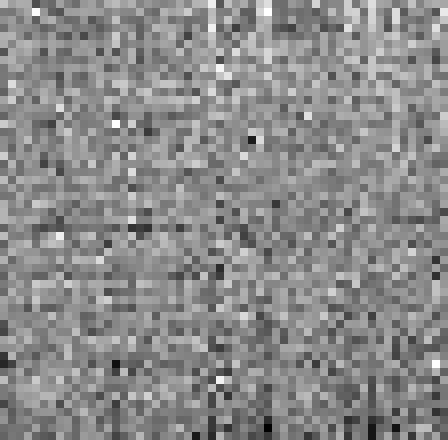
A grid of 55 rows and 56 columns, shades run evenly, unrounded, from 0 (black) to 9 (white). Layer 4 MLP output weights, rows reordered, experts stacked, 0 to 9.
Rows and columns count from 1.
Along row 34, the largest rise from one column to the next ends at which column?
29
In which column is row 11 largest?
2
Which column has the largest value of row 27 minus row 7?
1
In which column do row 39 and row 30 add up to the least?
31
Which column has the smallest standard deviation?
3
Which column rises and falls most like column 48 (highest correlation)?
27
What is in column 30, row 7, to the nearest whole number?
8
